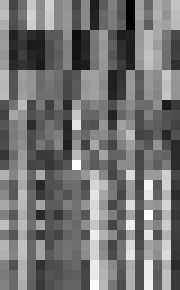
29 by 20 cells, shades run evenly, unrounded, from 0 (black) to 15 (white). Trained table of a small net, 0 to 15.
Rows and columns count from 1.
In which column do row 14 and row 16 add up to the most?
15
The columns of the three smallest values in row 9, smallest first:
13, 14, 8
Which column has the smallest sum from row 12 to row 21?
20
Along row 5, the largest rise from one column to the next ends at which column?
16
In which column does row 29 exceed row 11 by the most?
19
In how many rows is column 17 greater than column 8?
26
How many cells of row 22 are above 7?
8
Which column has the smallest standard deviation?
7
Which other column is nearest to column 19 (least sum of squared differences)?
1
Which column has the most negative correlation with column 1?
9
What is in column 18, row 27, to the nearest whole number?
6
